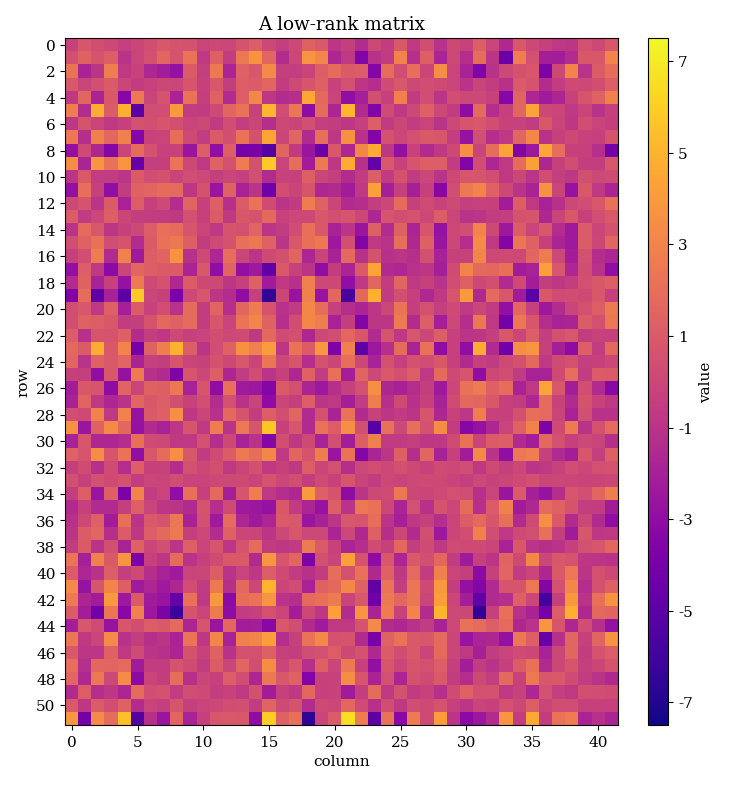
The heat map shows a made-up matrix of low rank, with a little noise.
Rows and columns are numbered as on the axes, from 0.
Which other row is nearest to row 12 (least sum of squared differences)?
20
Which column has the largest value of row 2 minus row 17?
15
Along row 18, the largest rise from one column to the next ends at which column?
5
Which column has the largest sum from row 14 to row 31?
31
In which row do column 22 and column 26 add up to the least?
23
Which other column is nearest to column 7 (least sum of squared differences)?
6
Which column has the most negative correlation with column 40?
12
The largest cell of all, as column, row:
21, 51
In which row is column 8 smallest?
43
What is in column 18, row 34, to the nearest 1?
4
